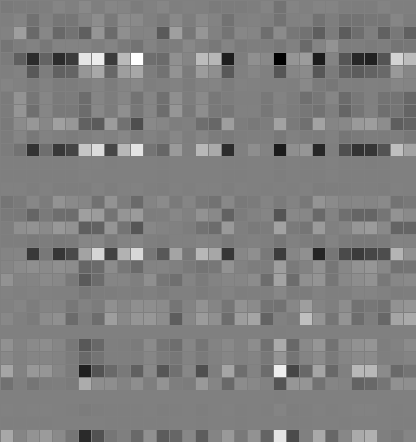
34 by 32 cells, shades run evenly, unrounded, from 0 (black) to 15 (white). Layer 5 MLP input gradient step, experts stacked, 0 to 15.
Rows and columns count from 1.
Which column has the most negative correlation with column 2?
32
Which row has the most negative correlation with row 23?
30
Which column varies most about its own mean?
22
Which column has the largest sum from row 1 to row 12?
8
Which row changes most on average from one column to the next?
5
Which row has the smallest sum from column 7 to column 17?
29
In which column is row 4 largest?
26
